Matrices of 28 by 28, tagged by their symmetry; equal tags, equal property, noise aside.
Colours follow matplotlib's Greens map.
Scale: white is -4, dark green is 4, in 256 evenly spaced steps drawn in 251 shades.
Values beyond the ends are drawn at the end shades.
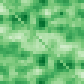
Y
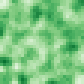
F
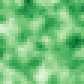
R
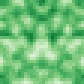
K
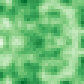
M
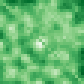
F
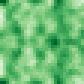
M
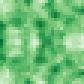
M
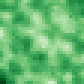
F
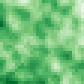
R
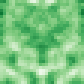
K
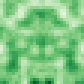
K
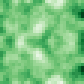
M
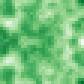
M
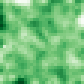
R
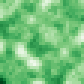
F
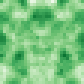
K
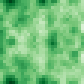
M
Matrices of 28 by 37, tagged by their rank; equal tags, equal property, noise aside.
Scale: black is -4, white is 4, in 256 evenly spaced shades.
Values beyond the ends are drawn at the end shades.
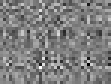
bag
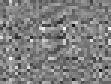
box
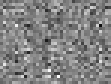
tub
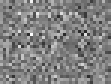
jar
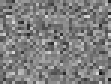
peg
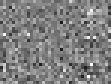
box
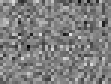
peg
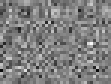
tub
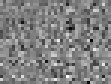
tub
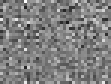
peg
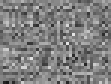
peg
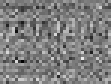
tub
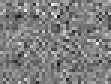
peg
